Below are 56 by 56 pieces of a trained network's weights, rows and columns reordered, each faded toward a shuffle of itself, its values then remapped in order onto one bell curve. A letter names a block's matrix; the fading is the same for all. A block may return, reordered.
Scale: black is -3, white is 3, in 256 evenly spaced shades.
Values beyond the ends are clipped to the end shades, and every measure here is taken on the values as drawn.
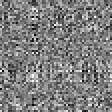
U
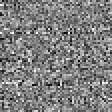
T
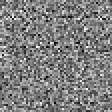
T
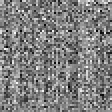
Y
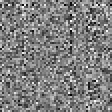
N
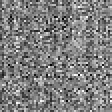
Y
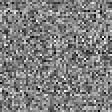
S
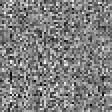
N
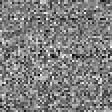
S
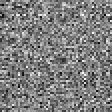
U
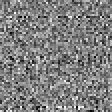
T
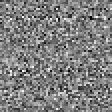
S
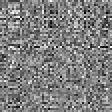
U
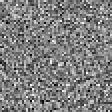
T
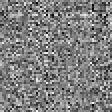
N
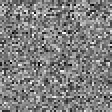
S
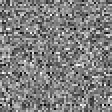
S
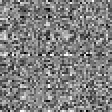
U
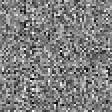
N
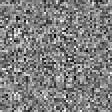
U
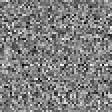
T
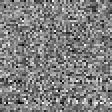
T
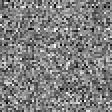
S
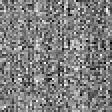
Y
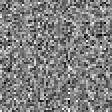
N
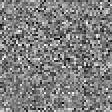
T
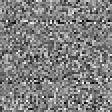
S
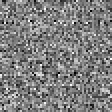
S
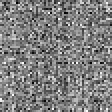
Y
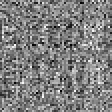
Y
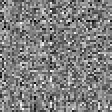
N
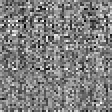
Y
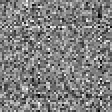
N
